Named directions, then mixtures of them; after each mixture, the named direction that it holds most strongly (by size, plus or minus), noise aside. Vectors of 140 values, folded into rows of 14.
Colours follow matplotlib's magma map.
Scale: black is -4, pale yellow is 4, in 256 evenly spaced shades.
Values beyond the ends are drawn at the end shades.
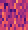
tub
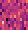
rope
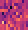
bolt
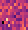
rope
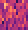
tub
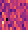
rope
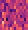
tub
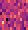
rope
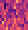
tub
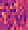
tub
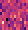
rope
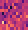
bolt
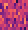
tub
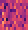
tub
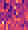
bolt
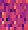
tub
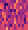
tub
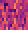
tub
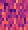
tub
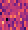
rope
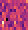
rope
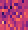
bolt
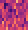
tub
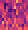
tub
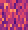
tub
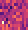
bolt
